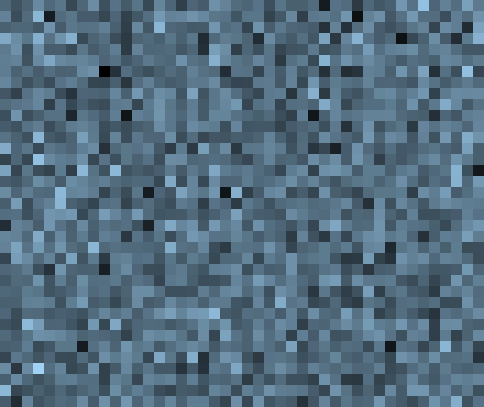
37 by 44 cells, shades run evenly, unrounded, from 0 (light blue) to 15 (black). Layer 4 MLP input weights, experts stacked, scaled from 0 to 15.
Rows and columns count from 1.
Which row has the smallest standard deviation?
8
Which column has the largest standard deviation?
4
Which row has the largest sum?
7
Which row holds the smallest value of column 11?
16
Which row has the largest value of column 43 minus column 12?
37
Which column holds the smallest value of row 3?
15
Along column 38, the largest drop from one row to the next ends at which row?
5
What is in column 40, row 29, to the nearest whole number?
11
